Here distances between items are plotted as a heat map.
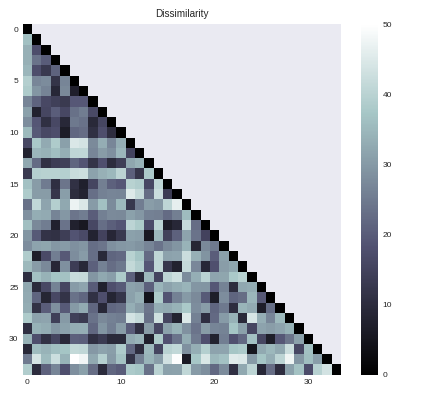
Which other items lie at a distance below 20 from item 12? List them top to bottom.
0, 11, 14, 24, 29, 31
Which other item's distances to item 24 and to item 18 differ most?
31
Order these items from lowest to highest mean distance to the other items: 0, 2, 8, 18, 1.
8, 2, 1, 18, 0
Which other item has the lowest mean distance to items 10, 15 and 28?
19
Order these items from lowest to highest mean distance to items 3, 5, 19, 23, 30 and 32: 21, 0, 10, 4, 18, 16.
16, 10, 4, 18, 21, 0
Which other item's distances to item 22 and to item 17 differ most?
32
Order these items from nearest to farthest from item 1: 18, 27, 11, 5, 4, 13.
27, 4, 13, 5, 18, 11
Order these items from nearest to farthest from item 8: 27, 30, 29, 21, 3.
27, 30, 3, 21, 29
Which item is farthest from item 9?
14
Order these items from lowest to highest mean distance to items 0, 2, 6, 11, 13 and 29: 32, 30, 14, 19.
30, 19, 14, 32
